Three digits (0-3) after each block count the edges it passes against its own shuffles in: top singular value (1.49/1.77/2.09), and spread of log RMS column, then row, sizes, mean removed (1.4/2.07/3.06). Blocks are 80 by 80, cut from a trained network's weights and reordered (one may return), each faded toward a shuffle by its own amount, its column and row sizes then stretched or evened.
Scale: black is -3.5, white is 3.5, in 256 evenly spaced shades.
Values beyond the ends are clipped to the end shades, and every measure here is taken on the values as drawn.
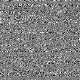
0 0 3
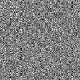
3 2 0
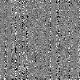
0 3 1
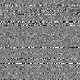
3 0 3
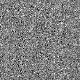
0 1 1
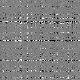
3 2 3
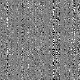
1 3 1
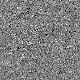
0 1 1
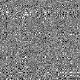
2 2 2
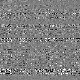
1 1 3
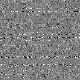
0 1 3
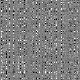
2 3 2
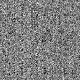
1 1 0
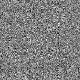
1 1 0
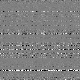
3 0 3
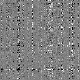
1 3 2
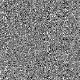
0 2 1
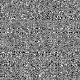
1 0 2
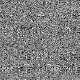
1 0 2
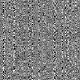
3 3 0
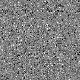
1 1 0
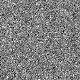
0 1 0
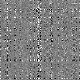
3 3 2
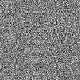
2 0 0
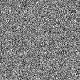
2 0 1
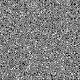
2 0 1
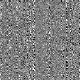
2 3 0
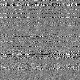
2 0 3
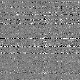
1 1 3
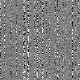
2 3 0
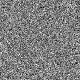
0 0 0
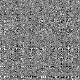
2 2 2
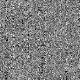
0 2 0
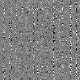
1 3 1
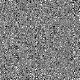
0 2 1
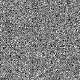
1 1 1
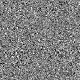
1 0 1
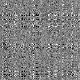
3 2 2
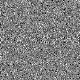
1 1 1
